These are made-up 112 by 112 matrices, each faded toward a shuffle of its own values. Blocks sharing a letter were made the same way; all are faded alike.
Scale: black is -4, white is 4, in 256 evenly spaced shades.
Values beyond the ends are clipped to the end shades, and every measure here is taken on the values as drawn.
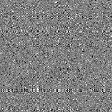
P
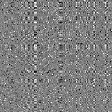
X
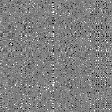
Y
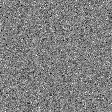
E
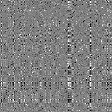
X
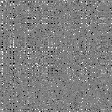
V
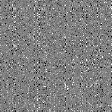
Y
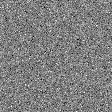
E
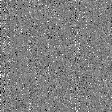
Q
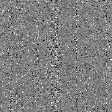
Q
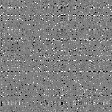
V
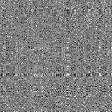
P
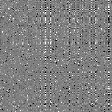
X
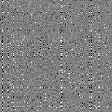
X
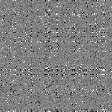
V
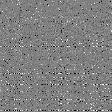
V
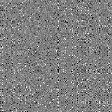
Y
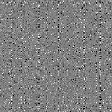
Y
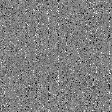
Q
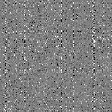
Y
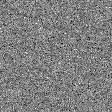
E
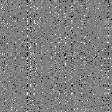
Y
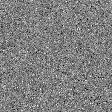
E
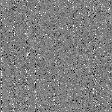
Q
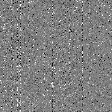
Q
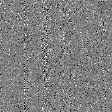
Q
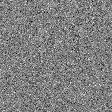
E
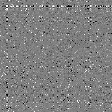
V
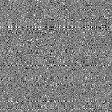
P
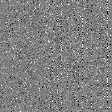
Q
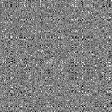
P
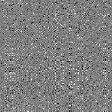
Y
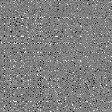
V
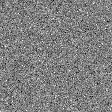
E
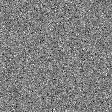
E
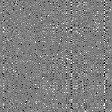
X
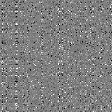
Y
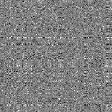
P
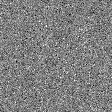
E
